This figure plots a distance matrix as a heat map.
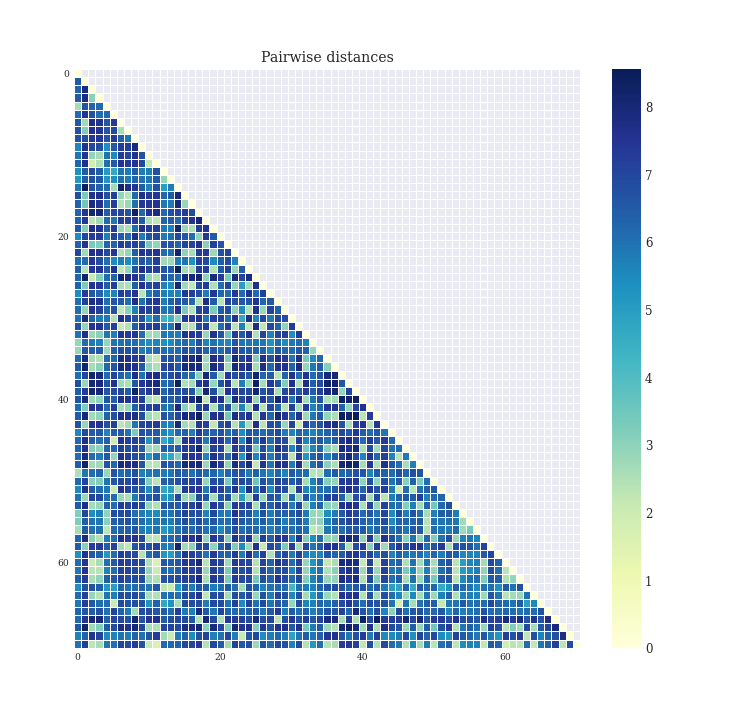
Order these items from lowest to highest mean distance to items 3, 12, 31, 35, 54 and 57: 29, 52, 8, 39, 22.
52, 29, 22, 8, 39
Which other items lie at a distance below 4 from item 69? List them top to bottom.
12, 13, 23, 63
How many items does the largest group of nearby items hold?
23
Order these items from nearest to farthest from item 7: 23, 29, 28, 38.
38, 29, 23, 28
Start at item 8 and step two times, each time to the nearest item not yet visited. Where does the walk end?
44
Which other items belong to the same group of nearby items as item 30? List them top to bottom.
5, 14, 45, 47, 51, 65
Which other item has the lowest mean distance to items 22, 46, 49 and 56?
33
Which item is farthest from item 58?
14
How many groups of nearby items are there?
8
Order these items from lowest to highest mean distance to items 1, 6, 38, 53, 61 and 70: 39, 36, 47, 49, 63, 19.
19, 36, 49, 63, 47, 39
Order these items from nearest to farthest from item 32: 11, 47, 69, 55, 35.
11, 35, 47, 55, 69
